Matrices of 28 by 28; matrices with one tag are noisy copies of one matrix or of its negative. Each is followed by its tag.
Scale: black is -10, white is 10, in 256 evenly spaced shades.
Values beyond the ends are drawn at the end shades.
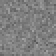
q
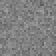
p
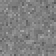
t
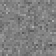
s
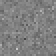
p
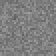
q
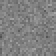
s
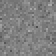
s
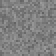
q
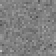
s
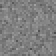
p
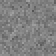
t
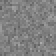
t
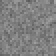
t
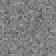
p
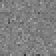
q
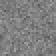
s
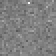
s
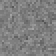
t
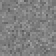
q
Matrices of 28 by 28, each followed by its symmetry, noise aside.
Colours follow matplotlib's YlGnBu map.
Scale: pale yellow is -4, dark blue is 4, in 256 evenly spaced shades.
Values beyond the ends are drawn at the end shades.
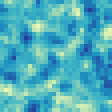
antisymmetric.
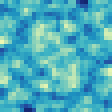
same after a half turn.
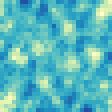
same after a half turn.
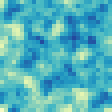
symmetric across the other diagonal.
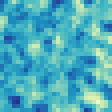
no symmetry.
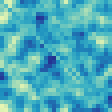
no symmetry.
